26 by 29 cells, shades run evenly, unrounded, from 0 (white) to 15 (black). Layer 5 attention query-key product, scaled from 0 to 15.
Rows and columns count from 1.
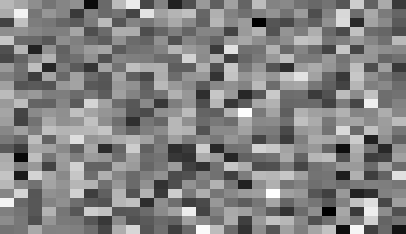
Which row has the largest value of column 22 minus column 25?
3
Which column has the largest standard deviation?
25
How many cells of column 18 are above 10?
4
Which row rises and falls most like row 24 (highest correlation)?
15
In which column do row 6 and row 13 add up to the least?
17
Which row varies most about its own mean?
26
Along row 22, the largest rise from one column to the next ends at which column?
7
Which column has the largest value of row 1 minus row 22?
13
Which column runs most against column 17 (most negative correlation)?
16
